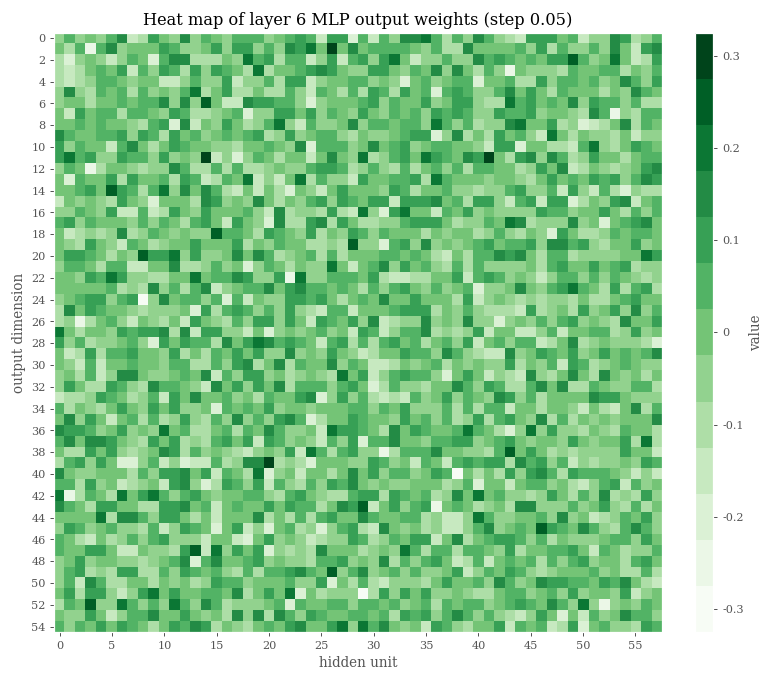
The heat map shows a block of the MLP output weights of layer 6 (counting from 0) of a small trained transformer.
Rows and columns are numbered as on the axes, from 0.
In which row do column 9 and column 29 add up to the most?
42
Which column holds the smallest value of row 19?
31
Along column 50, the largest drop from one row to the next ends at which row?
53
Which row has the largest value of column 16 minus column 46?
28
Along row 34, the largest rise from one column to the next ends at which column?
16
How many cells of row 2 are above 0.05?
15
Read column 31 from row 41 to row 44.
0 -0.1 0 0
